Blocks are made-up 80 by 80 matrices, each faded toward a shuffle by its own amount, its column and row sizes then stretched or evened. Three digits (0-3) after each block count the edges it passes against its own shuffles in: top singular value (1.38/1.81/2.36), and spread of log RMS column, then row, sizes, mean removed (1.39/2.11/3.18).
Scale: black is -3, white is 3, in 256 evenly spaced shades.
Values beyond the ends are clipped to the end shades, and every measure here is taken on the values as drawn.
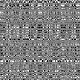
3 1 3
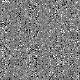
1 2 1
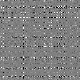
3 2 3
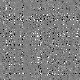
1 2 2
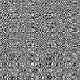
3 1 2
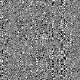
2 2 1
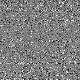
0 0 2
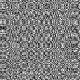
3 0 0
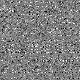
1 0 2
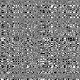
3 2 3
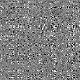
2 2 2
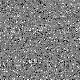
1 0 1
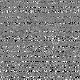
0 1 3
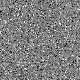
1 0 0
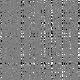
3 3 2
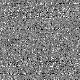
0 0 2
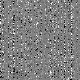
2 3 0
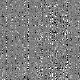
0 3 1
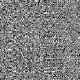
2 1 1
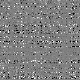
0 2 3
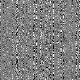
2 3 0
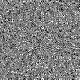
2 0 0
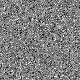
1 0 0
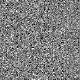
0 2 0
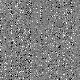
1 2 0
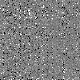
1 2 1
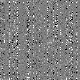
1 3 1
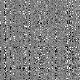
2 3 2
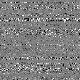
2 0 3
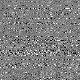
1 0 3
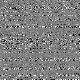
1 1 3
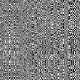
3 3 0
